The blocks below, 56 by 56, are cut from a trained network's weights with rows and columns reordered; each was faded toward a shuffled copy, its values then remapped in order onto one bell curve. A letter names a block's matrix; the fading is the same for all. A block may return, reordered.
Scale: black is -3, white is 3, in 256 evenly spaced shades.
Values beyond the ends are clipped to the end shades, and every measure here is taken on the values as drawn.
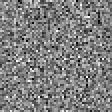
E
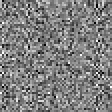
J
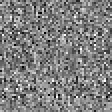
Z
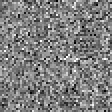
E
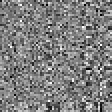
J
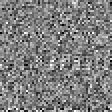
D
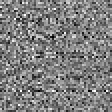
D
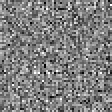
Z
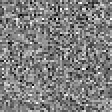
Z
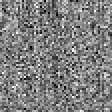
Z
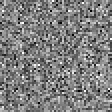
Z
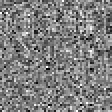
J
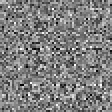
D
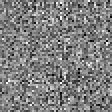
E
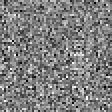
Z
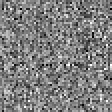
Z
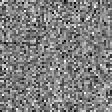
Z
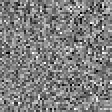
E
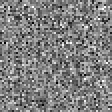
Z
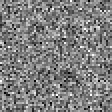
Z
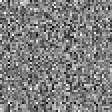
J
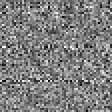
D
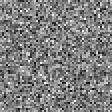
E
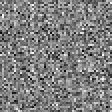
J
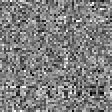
D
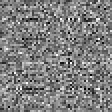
D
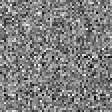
Z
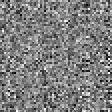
J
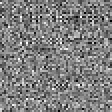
D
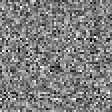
D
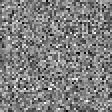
Z
